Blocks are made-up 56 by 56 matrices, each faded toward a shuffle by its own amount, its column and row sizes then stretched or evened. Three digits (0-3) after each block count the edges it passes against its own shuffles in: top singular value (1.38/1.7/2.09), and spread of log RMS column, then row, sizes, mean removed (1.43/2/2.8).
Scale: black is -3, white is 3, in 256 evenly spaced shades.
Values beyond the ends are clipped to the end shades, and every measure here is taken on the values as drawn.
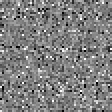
0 1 2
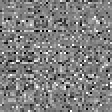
3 0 2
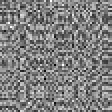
3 0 0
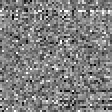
2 1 1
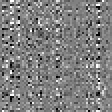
3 3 1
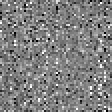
1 2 0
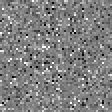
0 1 0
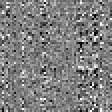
2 3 1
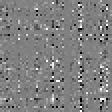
2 3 2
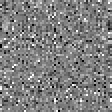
2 1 0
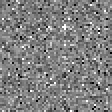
0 1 1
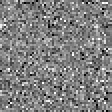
0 1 1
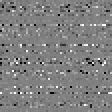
1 0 3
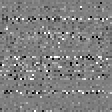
1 0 3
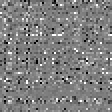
2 1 3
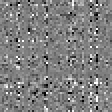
1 3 2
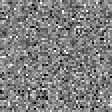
2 0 0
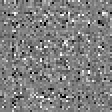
0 2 2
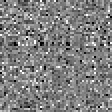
2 1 1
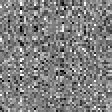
3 2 0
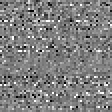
1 0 3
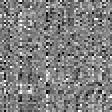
3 2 1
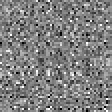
3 2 1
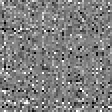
1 3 1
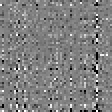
3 3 2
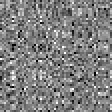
3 2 0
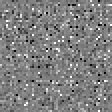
0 1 2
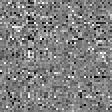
2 1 2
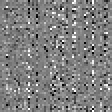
2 3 1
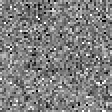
1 1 0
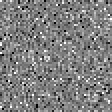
2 0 0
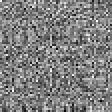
2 1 0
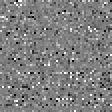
0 0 2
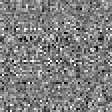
2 0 2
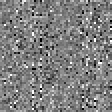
0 2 0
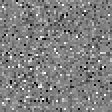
0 0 1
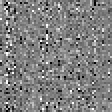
0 3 1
